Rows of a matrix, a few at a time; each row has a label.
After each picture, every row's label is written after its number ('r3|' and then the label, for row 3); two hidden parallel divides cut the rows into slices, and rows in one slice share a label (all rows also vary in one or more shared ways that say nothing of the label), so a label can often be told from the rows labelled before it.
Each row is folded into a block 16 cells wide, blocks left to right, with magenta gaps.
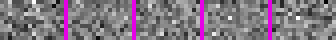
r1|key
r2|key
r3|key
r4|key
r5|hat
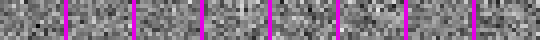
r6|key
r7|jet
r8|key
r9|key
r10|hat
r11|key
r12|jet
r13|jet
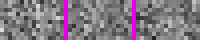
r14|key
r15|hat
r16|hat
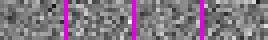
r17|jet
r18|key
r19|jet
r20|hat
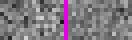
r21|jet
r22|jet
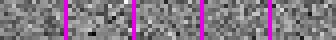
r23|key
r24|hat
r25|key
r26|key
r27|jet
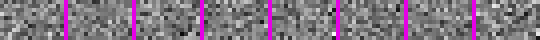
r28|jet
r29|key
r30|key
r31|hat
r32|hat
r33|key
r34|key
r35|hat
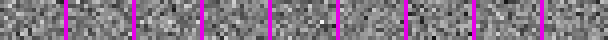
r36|key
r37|hat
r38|jet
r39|hat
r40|key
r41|jet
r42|hat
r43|key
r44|hat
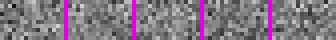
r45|hat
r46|jet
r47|key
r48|key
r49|hat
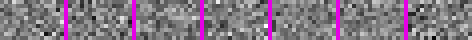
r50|key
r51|hat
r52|key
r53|jet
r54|hat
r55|jet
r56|hat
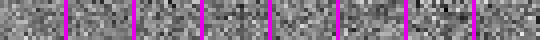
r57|jet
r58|hat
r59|hat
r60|hat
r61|key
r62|hat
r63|hat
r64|hat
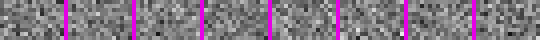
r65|key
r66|key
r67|jet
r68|hat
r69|key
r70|hat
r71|jet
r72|key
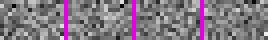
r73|hat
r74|key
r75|hat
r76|jet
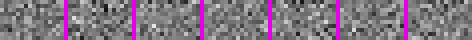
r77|hat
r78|jet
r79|jet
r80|jet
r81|key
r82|jet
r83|hat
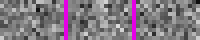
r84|hat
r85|hat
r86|key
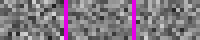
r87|key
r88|key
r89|jet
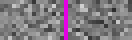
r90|jet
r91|key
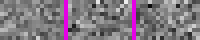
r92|jet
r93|hat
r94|hat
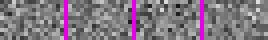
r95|key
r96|hat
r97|hat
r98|key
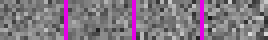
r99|jet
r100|jet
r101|jet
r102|hat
